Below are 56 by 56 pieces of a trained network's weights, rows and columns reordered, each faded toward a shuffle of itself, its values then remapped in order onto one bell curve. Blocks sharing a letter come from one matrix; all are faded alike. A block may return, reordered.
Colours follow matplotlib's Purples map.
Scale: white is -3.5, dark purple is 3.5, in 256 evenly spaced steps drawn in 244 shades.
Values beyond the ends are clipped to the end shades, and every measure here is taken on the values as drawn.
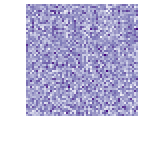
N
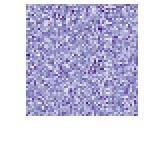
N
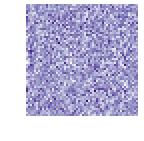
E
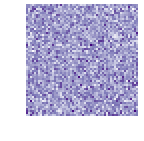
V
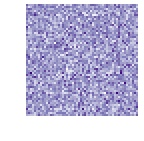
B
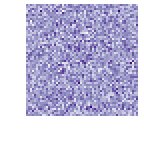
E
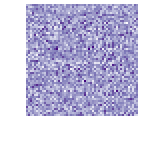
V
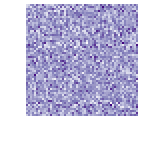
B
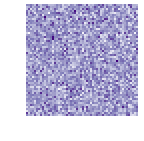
B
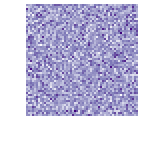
E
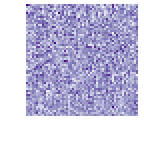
N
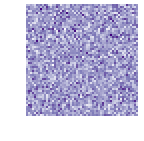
B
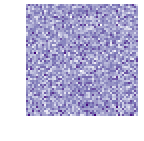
V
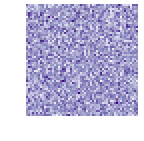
N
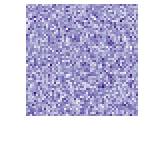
V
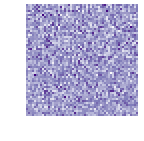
B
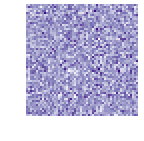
N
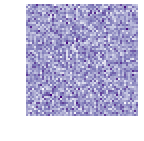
E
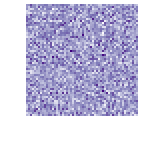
N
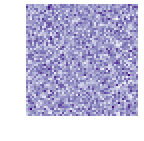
E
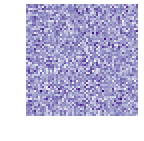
N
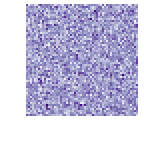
E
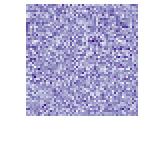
V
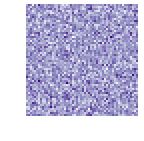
E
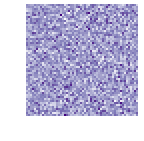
E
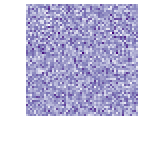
E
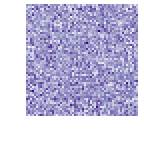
E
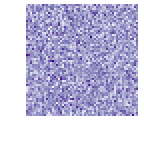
E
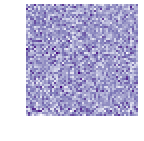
B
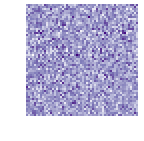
B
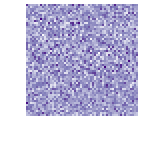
V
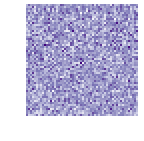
V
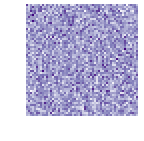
B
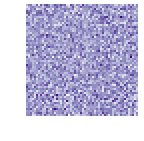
N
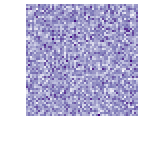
E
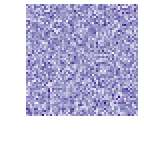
E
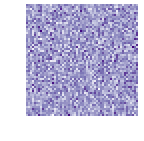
N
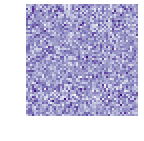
B
